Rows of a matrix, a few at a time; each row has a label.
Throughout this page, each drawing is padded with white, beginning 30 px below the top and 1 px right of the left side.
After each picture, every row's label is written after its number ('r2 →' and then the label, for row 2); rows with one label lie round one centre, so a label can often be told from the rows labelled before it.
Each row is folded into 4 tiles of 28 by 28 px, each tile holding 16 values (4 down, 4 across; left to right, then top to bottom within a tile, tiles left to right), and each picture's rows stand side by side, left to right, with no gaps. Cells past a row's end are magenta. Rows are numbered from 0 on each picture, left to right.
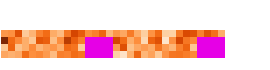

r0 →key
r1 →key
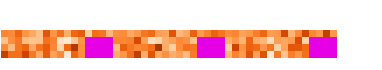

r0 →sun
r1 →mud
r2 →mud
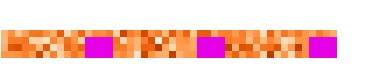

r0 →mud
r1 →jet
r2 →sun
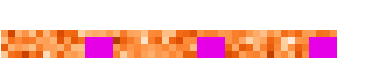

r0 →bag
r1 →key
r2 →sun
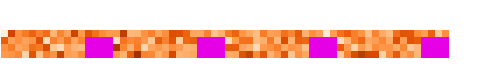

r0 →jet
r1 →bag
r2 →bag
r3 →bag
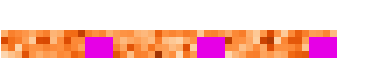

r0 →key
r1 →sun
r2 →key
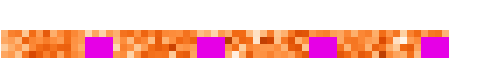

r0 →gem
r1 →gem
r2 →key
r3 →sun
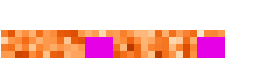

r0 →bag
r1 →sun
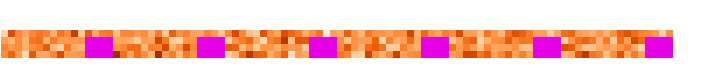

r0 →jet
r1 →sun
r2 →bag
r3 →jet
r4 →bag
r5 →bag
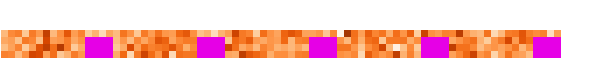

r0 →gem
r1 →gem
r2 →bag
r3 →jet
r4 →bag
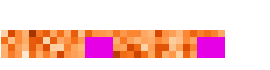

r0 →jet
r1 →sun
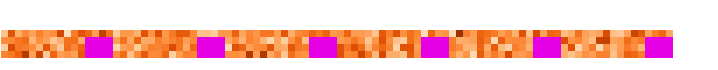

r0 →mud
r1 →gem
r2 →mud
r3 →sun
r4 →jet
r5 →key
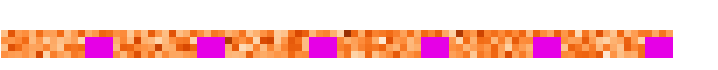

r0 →mud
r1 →mud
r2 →key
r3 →jet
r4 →jet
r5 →mud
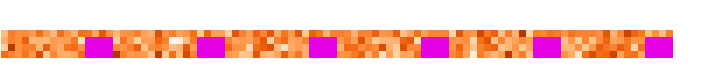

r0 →mud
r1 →sun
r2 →jet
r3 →mud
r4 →jet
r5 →gem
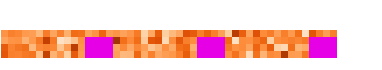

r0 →sun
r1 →key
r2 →jet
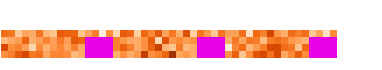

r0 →bag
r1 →jet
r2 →gem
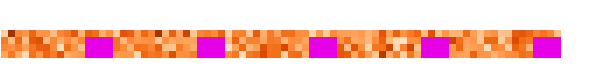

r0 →jet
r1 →jet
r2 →gem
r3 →sun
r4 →key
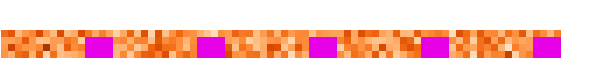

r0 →mud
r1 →gem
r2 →sun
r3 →mud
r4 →jet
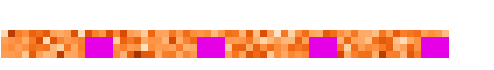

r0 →jet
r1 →bag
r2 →mud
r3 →sun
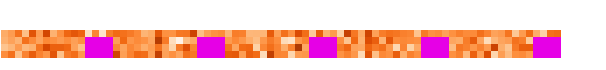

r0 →gem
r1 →sun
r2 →sun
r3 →jet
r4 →mud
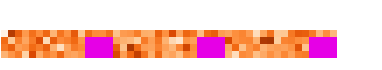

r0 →jet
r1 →sun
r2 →key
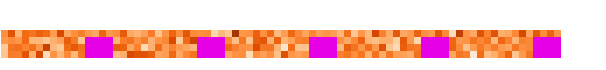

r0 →mud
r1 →bag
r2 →jet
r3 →mud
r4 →jet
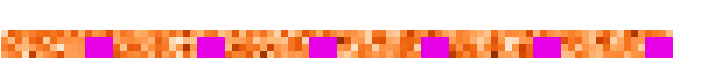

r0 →jet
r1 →sun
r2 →mud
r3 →key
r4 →sun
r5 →key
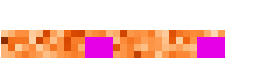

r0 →key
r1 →bag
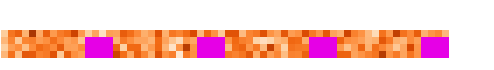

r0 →gem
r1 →sun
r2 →mud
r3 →sun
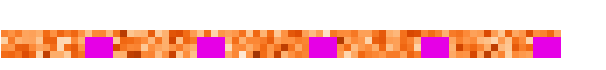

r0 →sun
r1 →bag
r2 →gem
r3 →key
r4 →mud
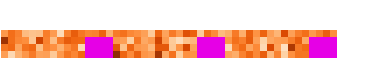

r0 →key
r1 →sun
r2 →mud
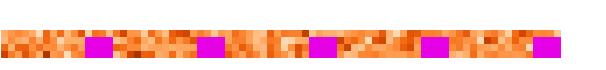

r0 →sun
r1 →bag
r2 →sun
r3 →key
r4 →key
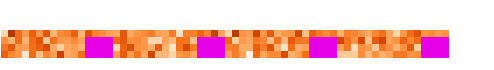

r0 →jet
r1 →mud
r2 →jet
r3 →key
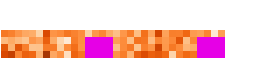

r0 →sun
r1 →gem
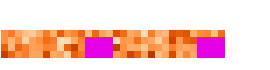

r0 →sun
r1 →bag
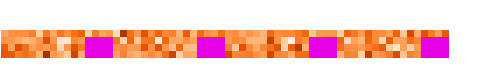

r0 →sun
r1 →jet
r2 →sun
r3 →jet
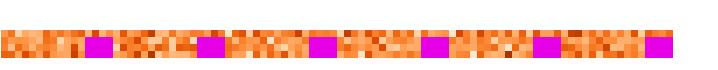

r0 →sun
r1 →mud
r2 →jet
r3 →jet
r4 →jet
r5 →jet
